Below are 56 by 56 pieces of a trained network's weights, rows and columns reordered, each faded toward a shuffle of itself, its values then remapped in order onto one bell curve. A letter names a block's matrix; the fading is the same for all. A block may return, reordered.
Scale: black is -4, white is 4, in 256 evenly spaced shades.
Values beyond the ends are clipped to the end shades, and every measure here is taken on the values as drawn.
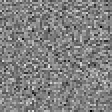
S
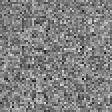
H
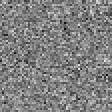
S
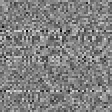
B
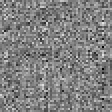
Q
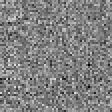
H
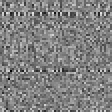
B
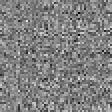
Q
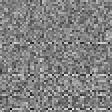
B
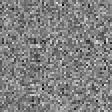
H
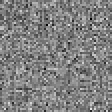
H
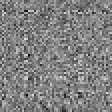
Q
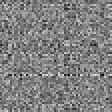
B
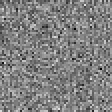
S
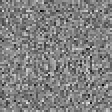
H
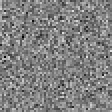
S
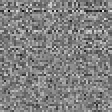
B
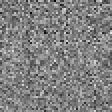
H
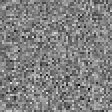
S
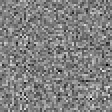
H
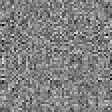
Q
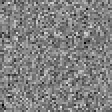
H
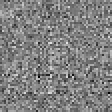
H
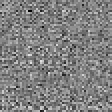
Q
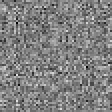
Q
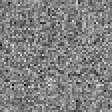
S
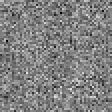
H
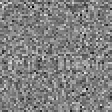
S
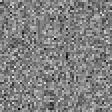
S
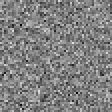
S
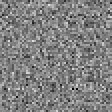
S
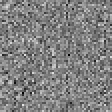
H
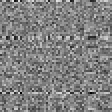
B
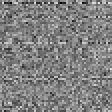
B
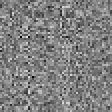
Q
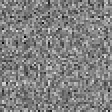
Q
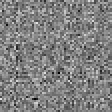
Q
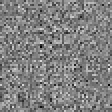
Q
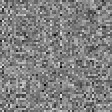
Q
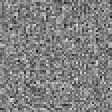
S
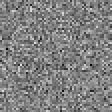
S
